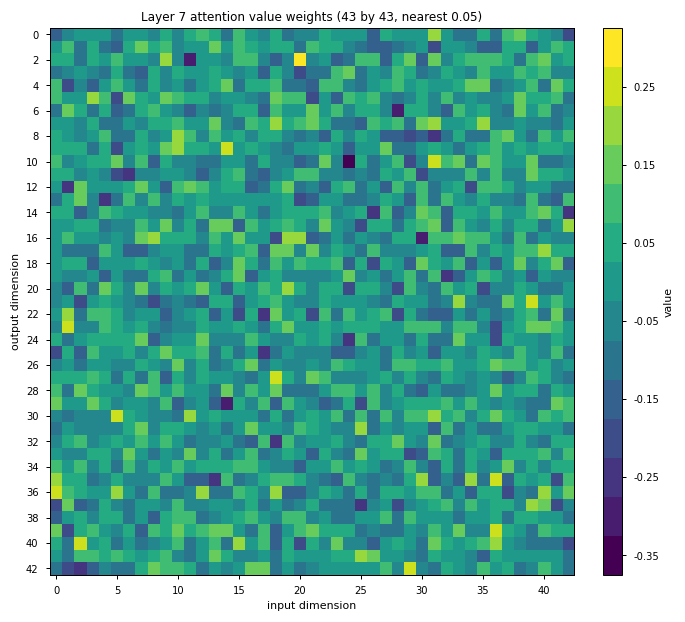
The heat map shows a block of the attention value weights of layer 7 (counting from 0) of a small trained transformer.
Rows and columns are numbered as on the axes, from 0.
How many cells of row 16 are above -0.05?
29
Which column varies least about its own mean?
38
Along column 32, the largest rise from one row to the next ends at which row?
20
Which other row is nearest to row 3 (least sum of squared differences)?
26
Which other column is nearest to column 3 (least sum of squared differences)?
6
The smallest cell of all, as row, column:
10, 24
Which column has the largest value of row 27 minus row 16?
18
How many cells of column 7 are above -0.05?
28
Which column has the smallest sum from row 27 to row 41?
33
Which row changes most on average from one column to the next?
22
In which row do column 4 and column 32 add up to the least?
19
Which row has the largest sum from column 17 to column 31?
7
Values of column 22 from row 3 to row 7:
-0.1 0.1 0 0 0.05
